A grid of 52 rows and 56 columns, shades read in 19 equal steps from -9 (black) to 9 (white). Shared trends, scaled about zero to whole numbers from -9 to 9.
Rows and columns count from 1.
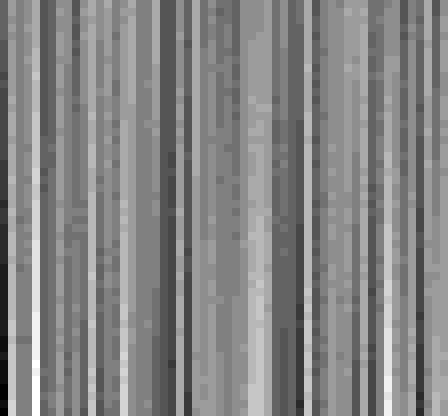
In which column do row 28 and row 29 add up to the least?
1
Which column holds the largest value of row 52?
5
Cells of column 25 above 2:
22
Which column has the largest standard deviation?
49
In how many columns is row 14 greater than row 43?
21
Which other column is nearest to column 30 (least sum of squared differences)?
10
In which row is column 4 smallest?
43
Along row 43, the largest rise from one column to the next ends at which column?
2
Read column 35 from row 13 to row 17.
-2 -1 -1 -2 -2
